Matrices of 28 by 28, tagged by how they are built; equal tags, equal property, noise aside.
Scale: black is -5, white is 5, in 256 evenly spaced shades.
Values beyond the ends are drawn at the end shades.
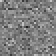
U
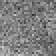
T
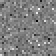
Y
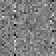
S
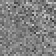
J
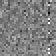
S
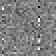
S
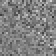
J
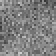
T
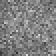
T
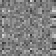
U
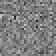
U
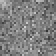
T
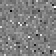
Y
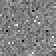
Y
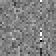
S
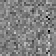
S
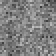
T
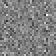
S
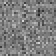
U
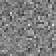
U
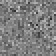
J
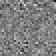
U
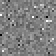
Y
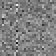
S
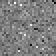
Y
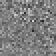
J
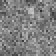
T
